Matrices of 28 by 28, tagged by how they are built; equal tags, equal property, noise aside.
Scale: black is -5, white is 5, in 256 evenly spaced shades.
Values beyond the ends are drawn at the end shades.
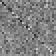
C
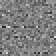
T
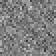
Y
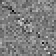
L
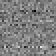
T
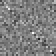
C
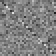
C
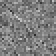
C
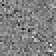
L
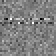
T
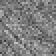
Y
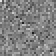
C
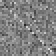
C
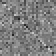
C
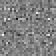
T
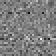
T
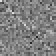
C
